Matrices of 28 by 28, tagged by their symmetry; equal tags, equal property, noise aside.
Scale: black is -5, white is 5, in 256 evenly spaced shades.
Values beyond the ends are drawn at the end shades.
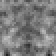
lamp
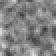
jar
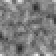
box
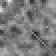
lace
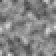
box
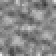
box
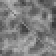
jar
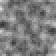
box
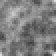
lace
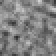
jar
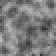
lace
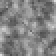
box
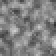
jar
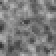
jar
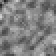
lace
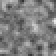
jar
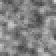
jar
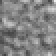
jar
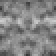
lamp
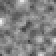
lace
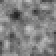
lace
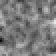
jar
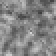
jar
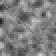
jar
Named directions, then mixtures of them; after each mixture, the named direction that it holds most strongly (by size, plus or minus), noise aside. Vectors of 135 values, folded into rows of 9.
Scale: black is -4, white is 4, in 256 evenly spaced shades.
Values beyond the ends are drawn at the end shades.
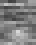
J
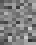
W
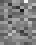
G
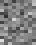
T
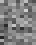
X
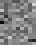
T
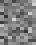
T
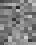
W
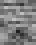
J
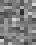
T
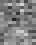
J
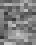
J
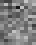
G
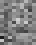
X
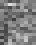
X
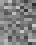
W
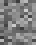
X
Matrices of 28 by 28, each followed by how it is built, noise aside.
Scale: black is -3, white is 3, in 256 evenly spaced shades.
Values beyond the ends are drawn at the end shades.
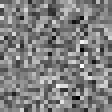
noise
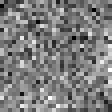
smooth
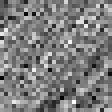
Hankel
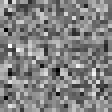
low rank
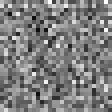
repeating columns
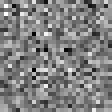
low rank
